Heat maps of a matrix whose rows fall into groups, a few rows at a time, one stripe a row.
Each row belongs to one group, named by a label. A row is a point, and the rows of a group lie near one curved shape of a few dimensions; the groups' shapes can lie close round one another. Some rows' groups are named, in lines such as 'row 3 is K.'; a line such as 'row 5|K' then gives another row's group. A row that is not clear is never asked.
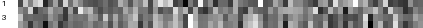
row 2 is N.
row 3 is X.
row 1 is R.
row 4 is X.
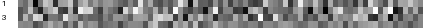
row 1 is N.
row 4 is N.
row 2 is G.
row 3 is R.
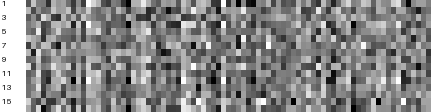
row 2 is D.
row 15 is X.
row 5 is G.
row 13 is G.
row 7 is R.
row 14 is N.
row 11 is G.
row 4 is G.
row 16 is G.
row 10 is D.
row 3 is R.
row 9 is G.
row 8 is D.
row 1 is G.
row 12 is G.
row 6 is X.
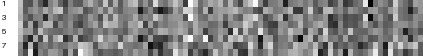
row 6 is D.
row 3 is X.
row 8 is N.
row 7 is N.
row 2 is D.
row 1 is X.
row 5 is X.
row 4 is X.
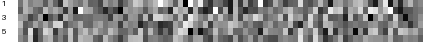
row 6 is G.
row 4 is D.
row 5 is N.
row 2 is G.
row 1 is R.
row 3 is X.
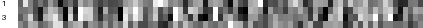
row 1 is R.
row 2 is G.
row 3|G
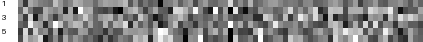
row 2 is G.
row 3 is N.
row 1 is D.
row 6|R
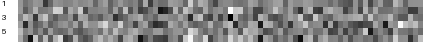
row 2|D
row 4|N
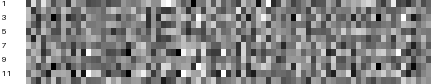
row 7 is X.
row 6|N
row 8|G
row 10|X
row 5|R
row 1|R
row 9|X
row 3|X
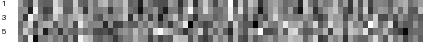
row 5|R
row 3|D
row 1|D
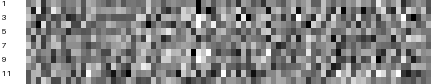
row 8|R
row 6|N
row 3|X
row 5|R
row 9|X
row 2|N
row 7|X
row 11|G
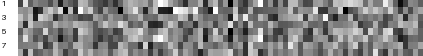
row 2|G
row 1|R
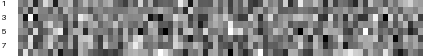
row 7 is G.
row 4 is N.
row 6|G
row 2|R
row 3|N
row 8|R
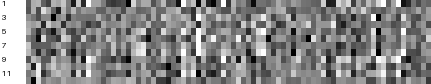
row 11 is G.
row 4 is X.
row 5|X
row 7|X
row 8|X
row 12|D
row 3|X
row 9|G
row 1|G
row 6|D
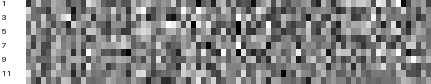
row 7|N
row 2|X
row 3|D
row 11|X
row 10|N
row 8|G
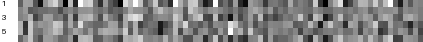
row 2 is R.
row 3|G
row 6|G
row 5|D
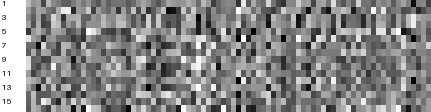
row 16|G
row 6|X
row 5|G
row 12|X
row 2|D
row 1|X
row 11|D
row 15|R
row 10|D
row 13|D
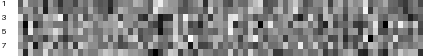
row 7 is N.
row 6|X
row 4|N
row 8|D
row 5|D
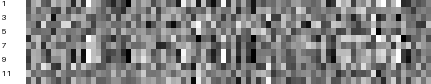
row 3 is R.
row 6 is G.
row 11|X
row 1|G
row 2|R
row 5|X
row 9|G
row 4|D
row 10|R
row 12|R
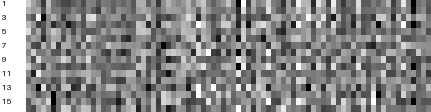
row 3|N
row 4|X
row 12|R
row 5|X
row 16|D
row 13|D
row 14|X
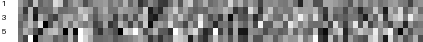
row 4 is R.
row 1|D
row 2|N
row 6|N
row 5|G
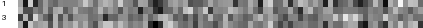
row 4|D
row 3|R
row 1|N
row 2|D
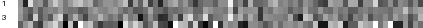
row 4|G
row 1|D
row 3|D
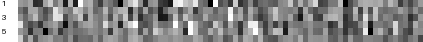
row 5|X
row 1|G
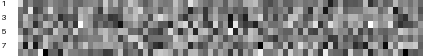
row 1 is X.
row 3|R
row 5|D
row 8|X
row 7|N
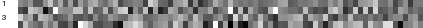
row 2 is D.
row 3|X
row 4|G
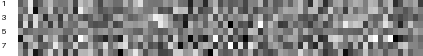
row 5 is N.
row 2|N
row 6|G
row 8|G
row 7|D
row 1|G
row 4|R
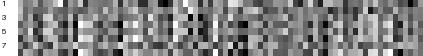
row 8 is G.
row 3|N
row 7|D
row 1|D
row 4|G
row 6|G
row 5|N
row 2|X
